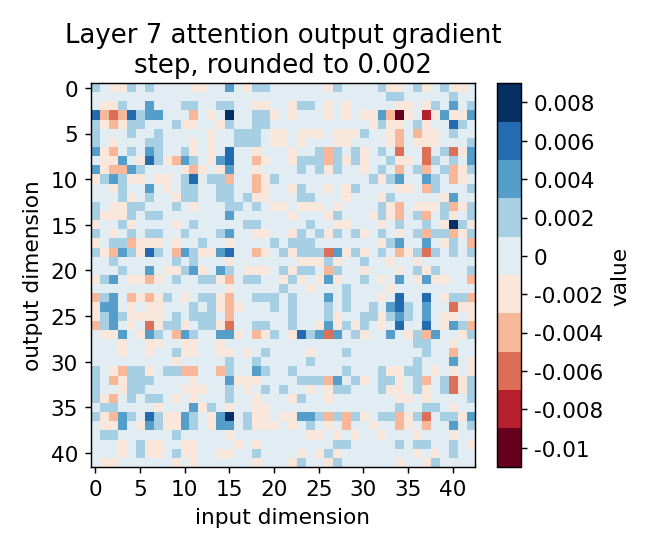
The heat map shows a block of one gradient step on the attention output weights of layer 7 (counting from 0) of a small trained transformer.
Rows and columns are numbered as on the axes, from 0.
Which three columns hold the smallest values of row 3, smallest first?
34, 37, 2
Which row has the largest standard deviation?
3
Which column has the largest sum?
15
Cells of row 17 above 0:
11
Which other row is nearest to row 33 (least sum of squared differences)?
0
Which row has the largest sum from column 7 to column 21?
36
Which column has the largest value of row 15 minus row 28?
40
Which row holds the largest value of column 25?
27
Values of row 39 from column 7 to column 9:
-0.002 0 0
